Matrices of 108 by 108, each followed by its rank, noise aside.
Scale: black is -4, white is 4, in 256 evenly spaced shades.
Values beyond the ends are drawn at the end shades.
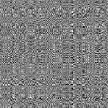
six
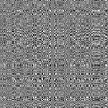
four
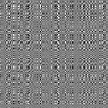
two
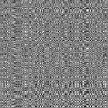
four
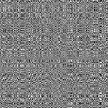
four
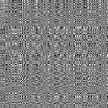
three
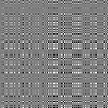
one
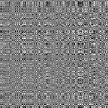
three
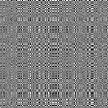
one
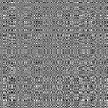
three
